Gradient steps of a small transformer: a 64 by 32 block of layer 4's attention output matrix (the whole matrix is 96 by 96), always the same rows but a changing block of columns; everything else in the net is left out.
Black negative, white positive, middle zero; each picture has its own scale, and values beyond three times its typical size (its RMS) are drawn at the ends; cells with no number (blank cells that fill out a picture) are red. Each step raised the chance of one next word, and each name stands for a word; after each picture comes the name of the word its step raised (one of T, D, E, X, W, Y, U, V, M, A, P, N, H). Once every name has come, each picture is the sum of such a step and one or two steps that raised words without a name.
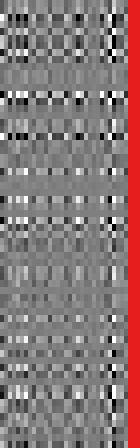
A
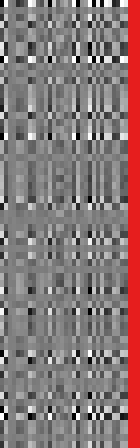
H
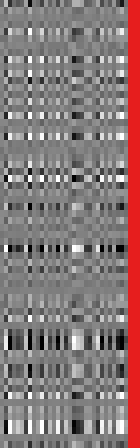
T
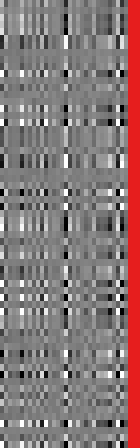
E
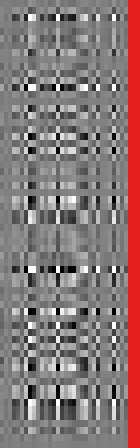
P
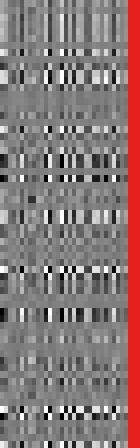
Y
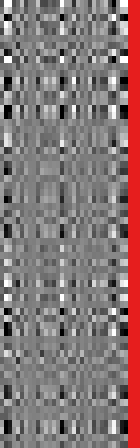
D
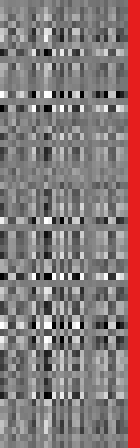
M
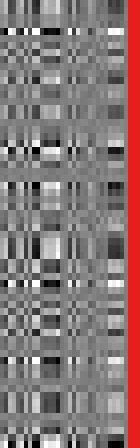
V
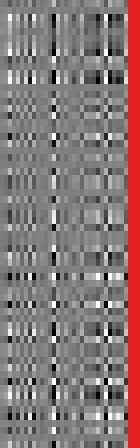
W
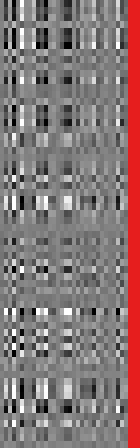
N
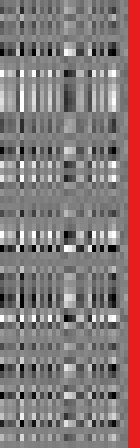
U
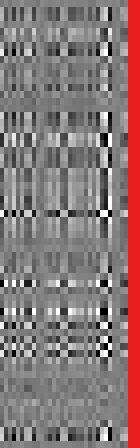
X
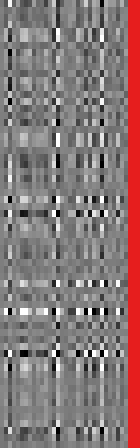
X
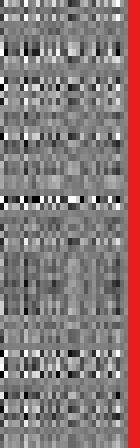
H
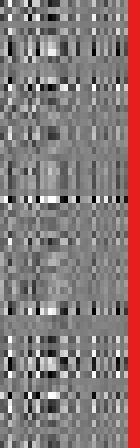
H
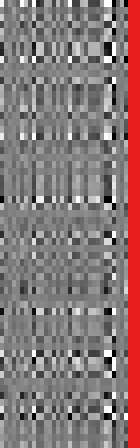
H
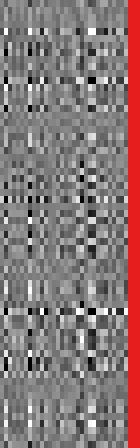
T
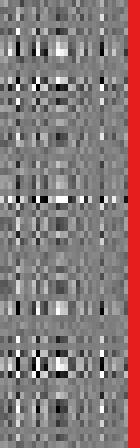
H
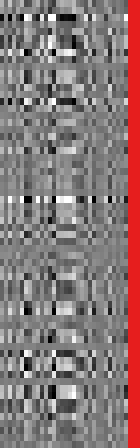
A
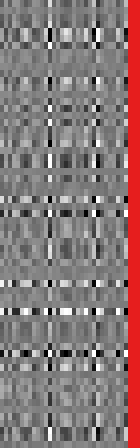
X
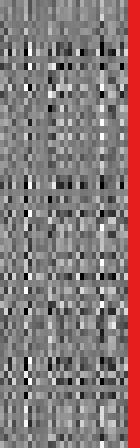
M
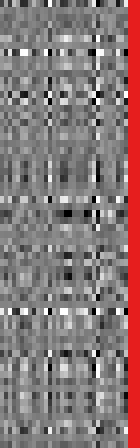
M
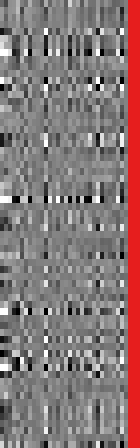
V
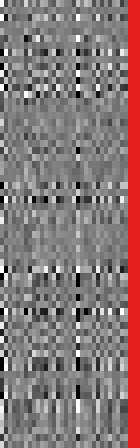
P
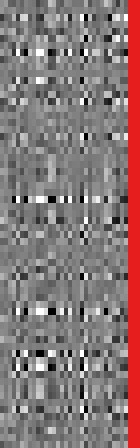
A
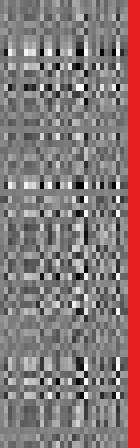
U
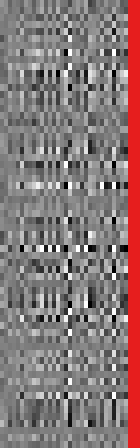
U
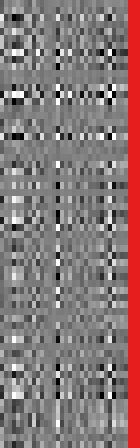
A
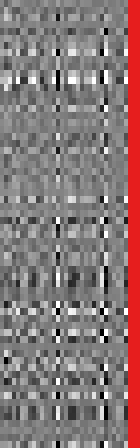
W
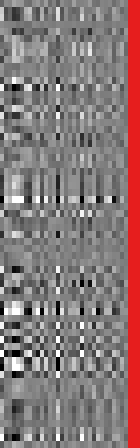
X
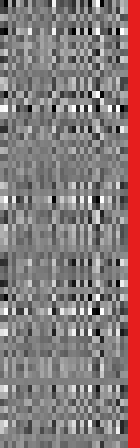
D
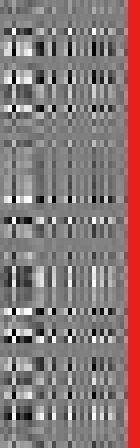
W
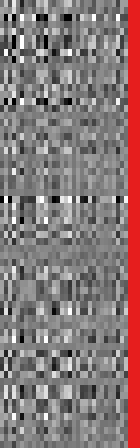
A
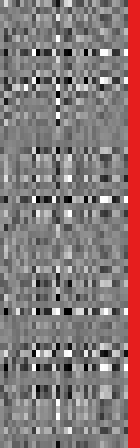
P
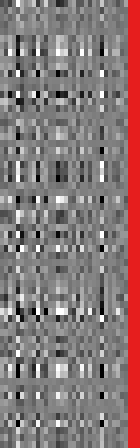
U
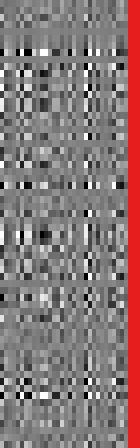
U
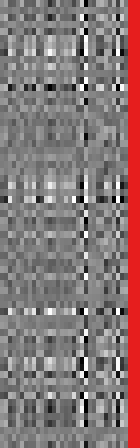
H
